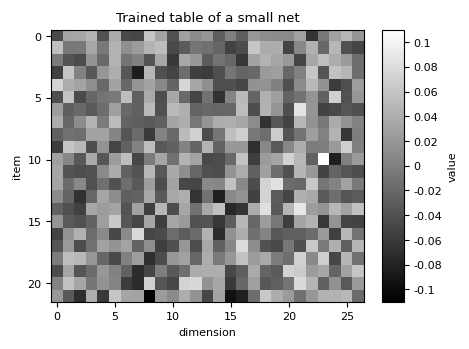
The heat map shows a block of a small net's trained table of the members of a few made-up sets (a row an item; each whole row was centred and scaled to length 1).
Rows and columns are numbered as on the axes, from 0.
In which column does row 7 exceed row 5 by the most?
14
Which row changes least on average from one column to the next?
7
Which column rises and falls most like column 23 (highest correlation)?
20
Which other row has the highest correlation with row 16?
18
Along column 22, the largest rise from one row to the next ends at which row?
1
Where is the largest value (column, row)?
23, 10
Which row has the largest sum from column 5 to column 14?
4
